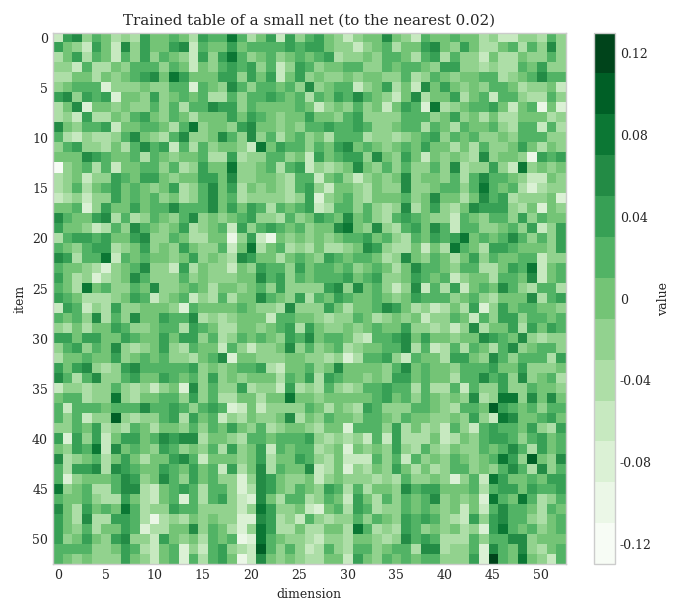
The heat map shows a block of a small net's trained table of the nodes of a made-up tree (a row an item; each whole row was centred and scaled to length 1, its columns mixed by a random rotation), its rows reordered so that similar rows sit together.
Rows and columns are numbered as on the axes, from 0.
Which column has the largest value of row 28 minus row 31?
8
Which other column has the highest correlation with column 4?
11
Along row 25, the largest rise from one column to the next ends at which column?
3
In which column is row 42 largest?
49
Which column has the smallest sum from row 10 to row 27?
50
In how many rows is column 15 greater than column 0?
19
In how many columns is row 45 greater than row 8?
30
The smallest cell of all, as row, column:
13, 0
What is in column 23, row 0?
-0.06
